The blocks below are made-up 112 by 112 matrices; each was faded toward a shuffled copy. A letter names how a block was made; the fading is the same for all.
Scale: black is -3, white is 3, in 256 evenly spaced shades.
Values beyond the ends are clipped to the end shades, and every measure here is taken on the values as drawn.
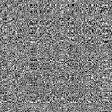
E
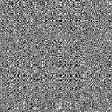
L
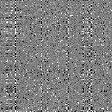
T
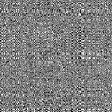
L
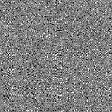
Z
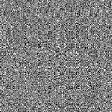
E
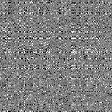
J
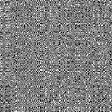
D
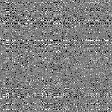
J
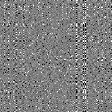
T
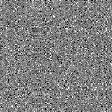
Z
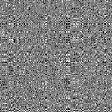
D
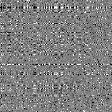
J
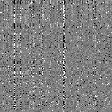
T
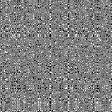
D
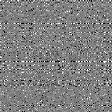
J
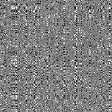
T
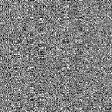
E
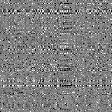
J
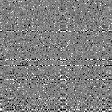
J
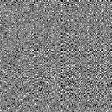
L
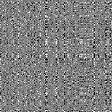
T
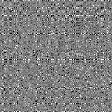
J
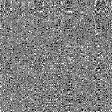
Z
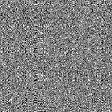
E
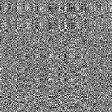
L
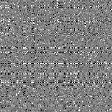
J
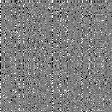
T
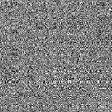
E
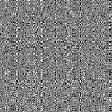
D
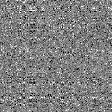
Z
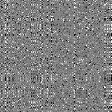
T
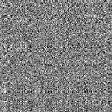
E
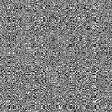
L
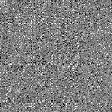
Z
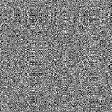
E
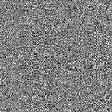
E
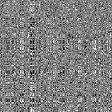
D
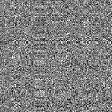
E
